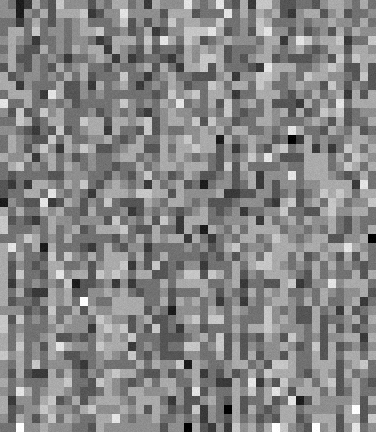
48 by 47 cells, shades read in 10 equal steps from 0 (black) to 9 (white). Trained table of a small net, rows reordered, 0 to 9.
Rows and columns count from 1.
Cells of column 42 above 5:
25
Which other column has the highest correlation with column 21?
41
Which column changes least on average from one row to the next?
10
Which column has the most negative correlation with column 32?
28
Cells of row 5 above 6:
7
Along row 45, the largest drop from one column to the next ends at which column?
38
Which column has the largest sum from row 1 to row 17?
34
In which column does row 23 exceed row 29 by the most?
6
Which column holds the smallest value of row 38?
46
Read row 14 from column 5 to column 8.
3 4 6 6
